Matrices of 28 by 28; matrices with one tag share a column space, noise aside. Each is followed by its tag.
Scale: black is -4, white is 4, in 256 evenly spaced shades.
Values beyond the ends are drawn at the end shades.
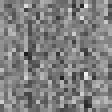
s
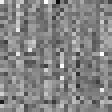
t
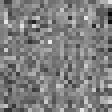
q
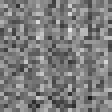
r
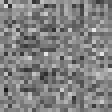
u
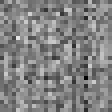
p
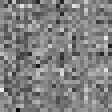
u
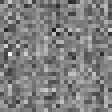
u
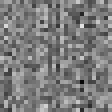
q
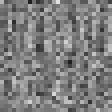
t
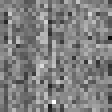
p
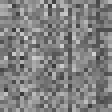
u
